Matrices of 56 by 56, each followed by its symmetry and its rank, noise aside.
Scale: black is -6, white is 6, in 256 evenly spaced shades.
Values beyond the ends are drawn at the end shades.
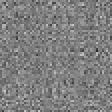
no symmetry, rank six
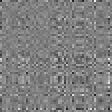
no symmetry, rank three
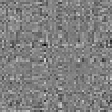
no symmetry, rank six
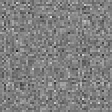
antisymmetric, rank six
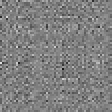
no symmetry, rank six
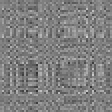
no symmetry, rank three
